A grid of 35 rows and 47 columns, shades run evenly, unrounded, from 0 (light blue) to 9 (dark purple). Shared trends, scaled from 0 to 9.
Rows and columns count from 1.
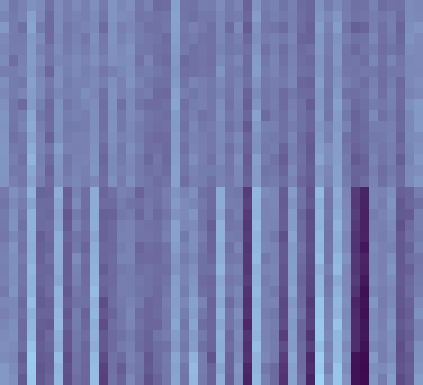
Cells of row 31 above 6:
5
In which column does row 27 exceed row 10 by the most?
41
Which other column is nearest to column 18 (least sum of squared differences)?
34
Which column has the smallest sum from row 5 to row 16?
4
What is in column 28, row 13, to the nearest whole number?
5
